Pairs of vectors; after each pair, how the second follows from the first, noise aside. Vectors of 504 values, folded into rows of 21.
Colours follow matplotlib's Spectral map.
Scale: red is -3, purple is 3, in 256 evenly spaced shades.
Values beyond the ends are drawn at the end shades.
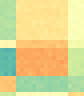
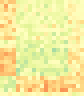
negated, shrunk.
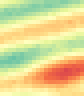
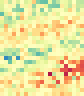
partly zeroed.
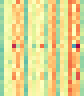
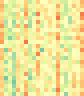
reversed, negated, shrunk.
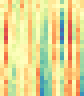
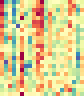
reversed, negated.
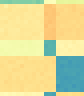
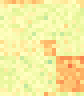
negated, shrunk.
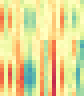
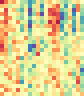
reversed, negated.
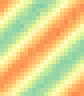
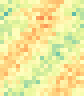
wrapped around, shrunk.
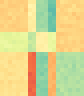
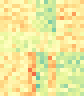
shrunk.
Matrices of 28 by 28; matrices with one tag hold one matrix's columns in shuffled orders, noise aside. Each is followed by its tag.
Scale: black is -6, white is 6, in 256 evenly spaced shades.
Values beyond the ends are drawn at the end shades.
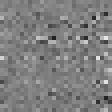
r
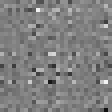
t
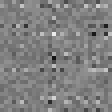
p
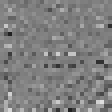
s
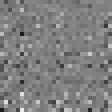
s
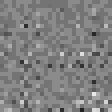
s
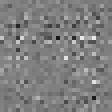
r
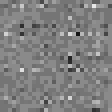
p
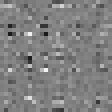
p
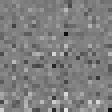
s
